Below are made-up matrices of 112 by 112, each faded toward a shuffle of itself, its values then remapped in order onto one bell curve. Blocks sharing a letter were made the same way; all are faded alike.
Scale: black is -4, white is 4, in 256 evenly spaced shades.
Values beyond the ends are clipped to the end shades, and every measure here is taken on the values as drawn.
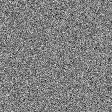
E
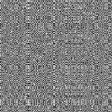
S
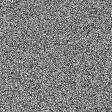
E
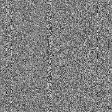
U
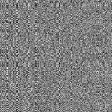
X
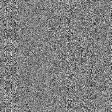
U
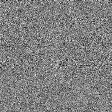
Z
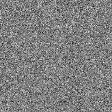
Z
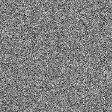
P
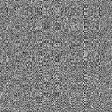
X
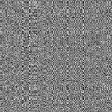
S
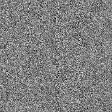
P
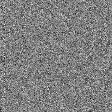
P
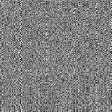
X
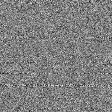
Z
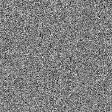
P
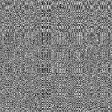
S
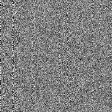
U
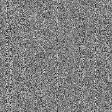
U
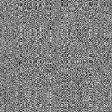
X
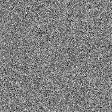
P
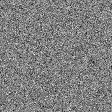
E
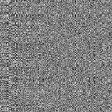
X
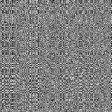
S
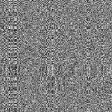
X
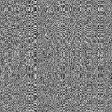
S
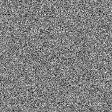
Z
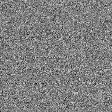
Z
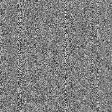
U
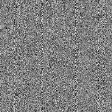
U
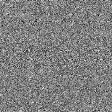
Z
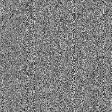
U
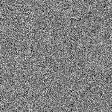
P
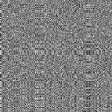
S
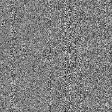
U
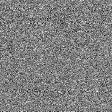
Z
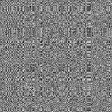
S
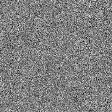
P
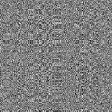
X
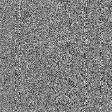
U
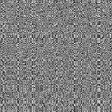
S
